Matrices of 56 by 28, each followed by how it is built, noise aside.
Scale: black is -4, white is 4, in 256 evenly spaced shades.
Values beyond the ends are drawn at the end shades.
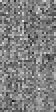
blocks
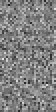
repeating columns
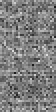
blocks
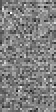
blocks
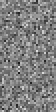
noise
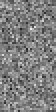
blocks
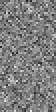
Toeplitz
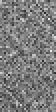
Toeplitz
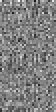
low rank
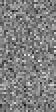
repeating columns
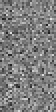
low rank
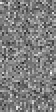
repeating columns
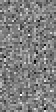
uneven columns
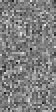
blocks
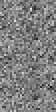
repeating rows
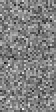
repeating rows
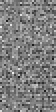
blocks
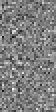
low rank
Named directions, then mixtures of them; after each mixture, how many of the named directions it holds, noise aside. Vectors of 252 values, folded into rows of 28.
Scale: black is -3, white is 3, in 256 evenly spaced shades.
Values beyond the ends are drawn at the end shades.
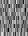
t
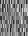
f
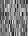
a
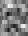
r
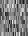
three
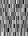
one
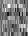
four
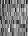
four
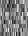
four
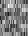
three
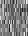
two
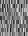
one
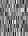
two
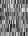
four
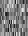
three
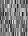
one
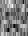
two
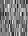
one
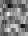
one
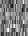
three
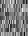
four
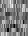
three
